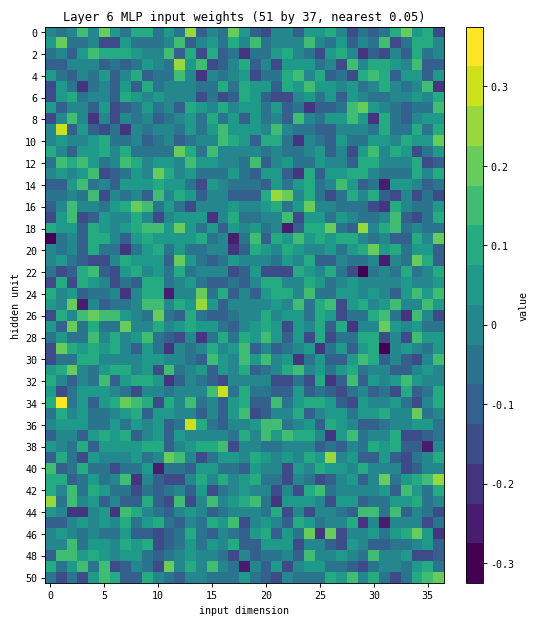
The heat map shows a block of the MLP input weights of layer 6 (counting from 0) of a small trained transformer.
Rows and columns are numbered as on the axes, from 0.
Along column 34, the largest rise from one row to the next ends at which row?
35
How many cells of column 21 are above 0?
20
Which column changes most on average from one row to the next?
1
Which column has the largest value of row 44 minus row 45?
29
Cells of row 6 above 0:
12
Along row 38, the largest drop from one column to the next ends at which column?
17
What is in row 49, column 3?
0.15
